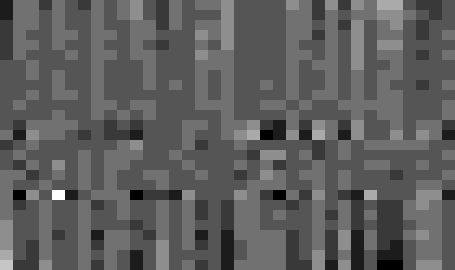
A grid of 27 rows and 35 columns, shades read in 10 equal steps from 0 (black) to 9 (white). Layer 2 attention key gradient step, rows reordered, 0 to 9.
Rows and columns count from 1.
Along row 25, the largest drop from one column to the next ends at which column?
28
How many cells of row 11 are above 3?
17
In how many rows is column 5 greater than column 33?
13
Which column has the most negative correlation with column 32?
16
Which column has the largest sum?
5
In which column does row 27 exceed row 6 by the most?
1
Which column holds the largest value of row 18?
21
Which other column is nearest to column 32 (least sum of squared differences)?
10
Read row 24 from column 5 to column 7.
2 3 4
